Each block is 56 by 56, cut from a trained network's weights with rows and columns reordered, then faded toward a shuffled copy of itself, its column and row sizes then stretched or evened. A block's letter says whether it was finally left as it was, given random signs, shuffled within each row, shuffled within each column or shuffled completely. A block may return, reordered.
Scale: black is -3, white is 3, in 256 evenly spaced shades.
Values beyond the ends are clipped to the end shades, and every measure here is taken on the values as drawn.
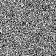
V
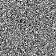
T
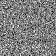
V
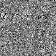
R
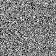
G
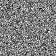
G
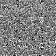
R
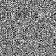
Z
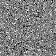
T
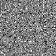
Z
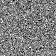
V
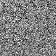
R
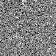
T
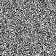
G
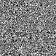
R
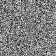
T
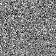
R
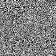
R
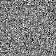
R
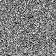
V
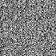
Z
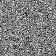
V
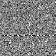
Z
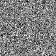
G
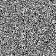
T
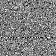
G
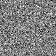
G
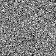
T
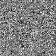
R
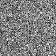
T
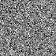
T
